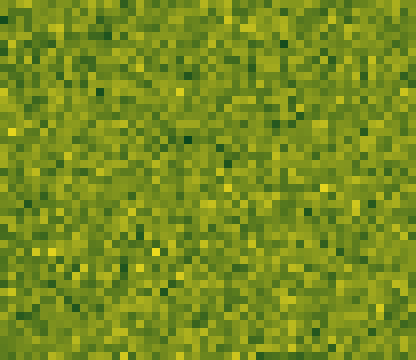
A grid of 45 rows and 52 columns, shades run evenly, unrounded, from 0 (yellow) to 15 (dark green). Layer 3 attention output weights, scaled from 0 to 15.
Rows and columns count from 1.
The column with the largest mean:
3
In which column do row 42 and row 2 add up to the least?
26
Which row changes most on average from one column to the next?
8
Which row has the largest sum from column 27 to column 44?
45
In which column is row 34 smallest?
18
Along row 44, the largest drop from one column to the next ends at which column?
43
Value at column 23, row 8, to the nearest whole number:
12
